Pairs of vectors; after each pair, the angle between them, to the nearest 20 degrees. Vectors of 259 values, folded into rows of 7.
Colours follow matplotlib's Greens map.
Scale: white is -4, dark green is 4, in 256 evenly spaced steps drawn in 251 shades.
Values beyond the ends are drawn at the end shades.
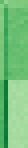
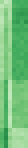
60 degrees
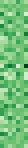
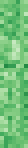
40 degrees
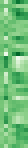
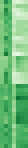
120 degrees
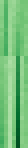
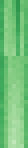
100 degrees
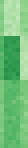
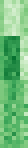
20 degrees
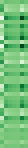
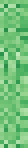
80 degrees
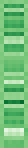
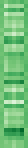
160 degrees
